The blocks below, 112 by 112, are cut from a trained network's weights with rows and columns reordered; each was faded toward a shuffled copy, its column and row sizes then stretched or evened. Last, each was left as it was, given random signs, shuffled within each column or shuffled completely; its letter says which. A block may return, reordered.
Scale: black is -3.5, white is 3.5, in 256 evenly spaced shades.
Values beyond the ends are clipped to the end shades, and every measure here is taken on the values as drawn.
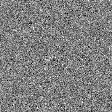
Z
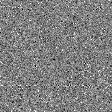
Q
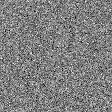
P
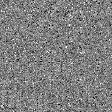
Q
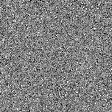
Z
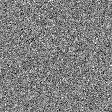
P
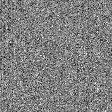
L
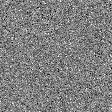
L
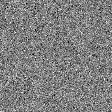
L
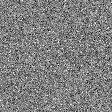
P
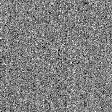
Q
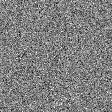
P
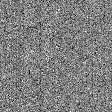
L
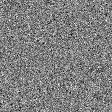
P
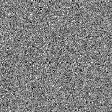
Q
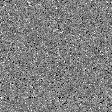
Z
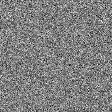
Z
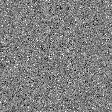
L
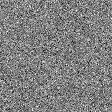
P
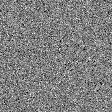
P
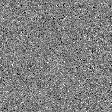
Z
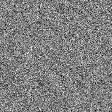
Z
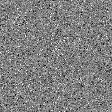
Z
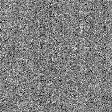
Q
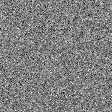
P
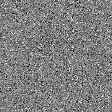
Z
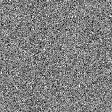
Q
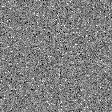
L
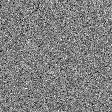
P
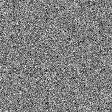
L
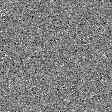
P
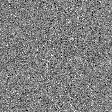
L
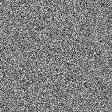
Q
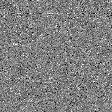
Q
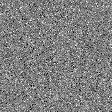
L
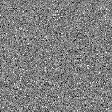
Q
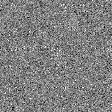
Q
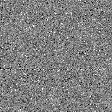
Q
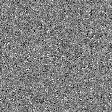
Q
